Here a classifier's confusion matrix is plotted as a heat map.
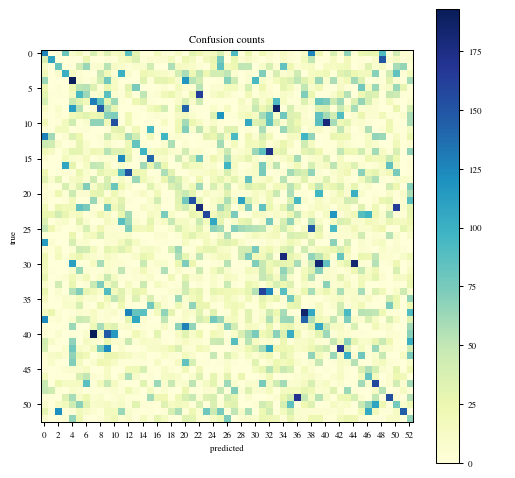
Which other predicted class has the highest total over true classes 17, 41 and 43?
12
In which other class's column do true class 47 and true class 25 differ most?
38
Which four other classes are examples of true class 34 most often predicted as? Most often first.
31, 32, 9, 5
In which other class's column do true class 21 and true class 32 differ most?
28
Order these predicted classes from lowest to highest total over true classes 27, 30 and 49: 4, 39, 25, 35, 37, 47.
25, 37, 35, 47, 4, 39
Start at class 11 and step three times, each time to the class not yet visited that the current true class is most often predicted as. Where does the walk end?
50
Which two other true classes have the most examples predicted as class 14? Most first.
37, 16
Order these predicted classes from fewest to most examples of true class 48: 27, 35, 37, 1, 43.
35, 37, 1, 43, 27
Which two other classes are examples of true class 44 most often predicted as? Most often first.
20, 4
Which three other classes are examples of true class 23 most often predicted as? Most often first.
41, 46, 45
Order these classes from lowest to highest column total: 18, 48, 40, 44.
18, 48, 44, 40
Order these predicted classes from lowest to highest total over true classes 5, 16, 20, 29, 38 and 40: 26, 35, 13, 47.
47, 26, 13, 35
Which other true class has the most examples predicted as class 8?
7
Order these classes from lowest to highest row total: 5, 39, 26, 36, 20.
26, 36, 20, 5, 39
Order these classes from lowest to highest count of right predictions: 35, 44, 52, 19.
19, 44, 52, 35
